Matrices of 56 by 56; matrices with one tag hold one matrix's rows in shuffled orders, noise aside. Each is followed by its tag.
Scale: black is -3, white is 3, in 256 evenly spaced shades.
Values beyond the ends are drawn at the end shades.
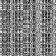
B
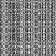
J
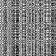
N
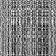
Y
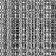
N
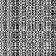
N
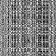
Y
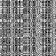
B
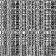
N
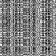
B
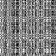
N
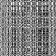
Y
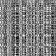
N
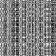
N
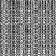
J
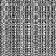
J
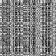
B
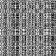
N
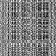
Y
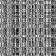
N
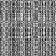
J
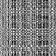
Y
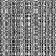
J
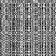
J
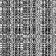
B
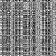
B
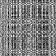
Y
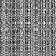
J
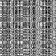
B
